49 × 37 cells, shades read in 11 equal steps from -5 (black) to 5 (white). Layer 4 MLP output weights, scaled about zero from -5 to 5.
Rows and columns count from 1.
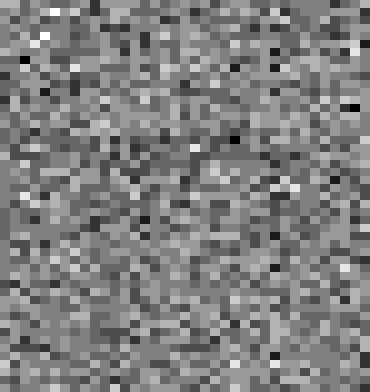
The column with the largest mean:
18
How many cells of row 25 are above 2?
3
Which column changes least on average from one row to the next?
25
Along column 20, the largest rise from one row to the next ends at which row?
19
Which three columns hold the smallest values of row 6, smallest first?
37, 15, 13
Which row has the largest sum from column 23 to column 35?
46
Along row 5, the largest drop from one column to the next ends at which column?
6
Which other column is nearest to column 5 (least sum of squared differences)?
21
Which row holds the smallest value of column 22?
43
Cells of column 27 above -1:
34
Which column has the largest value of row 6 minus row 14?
36
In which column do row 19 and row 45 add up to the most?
20
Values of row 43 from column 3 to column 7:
-3 0 1 0 1
